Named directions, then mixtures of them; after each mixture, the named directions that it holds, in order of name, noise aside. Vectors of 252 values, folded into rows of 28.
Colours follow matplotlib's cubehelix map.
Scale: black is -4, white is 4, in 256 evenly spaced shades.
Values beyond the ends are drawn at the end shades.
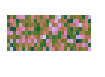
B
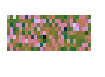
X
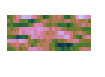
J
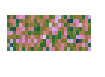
B.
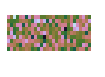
X.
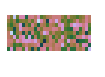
B, X.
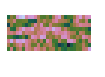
B, J.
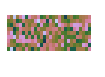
B, X.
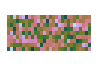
B, X.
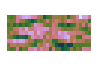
J.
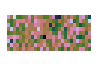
B, X.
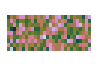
B.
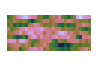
J.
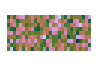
B.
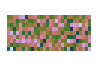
B, X.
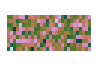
B, X.
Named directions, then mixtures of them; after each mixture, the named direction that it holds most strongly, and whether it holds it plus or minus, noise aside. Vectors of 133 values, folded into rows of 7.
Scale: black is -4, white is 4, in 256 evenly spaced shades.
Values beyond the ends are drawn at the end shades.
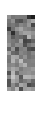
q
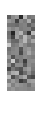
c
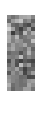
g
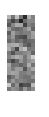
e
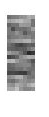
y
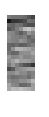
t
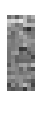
t, minus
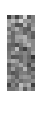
e, minus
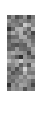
g, minus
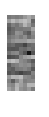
y, plus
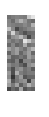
q, minus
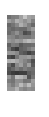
y, plus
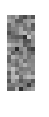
q, plus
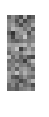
y, minus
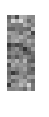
e, minus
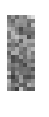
q, minus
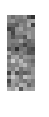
q, plus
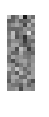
c, minus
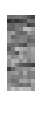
t, plus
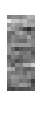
t, minus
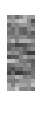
y, plus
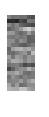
t, plus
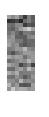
t, plus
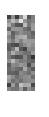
e, minus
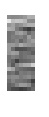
t, minus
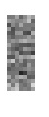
y, plus
